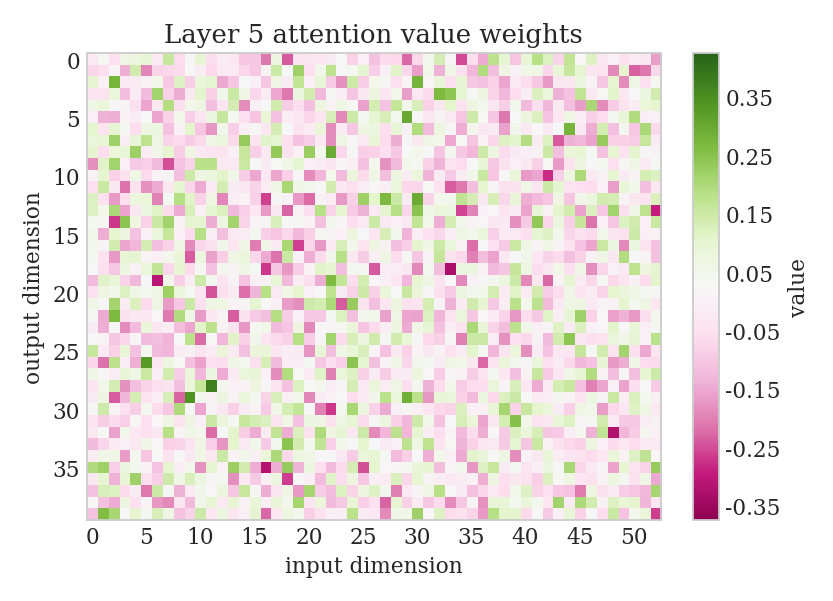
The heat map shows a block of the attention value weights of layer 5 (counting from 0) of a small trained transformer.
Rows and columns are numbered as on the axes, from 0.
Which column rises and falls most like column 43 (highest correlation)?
28
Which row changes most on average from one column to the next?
13
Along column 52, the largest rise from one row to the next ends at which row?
14
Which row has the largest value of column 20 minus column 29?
3
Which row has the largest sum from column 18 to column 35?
33
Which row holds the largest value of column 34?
12
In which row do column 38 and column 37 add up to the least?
5
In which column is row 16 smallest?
19
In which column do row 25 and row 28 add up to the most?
11
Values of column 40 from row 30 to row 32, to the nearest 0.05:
0.15 0.05 0.1
